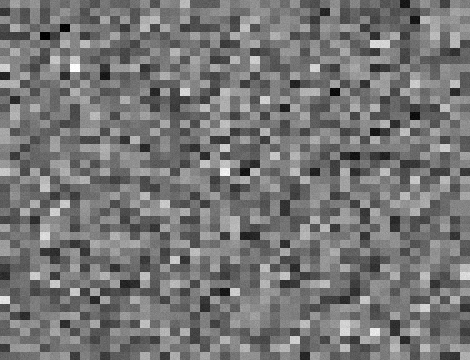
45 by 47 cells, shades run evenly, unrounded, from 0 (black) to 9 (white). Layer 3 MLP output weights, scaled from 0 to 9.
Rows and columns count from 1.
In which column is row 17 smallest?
38
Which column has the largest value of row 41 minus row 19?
15
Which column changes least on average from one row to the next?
44
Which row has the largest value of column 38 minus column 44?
42
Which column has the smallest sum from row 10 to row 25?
18
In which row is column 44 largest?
5
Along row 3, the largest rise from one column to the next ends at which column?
43
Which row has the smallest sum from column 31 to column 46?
20
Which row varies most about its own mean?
22
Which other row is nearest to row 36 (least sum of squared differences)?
27
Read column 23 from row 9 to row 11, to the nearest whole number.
5 3 4
